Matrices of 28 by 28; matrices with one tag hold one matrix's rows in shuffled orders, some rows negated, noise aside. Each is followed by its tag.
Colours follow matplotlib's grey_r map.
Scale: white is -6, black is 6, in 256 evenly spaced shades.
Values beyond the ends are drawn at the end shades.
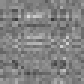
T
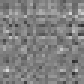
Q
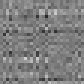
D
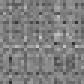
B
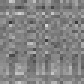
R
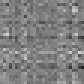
Q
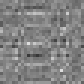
T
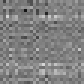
D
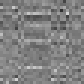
T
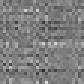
D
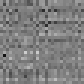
D
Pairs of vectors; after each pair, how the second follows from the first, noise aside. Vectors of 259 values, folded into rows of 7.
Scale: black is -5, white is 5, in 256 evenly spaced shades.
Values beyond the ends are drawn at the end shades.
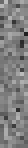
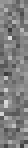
reversed, negated.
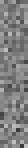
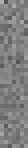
reversed, shrunk.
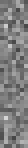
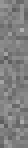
reversed, shrunk.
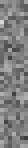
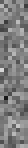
wrapped around, negated.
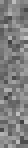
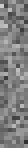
wrapped around, negated.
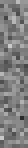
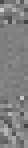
wrapped around, partly zeroed.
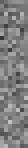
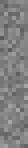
shrunk.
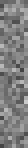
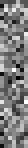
scaled up.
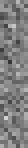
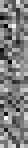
scaled up.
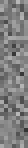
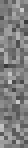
wrapped around, negated.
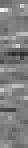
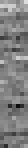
wrapped around, negated.
